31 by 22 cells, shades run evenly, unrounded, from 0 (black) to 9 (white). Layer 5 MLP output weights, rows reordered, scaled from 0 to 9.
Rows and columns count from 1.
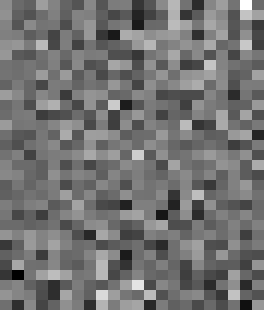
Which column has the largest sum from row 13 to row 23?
16
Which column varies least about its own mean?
3
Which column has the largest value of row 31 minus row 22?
14
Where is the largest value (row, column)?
1, 21
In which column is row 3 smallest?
12
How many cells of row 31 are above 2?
18
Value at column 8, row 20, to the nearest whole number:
5
